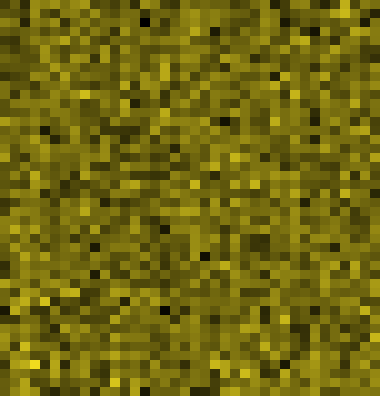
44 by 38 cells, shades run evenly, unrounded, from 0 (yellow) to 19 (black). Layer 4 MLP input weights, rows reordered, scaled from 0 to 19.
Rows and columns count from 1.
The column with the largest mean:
10
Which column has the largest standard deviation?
17
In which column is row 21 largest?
7
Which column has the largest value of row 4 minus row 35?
2
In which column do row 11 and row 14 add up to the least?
30
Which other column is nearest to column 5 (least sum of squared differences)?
11
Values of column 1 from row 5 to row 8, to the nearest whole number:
14 12 10 12
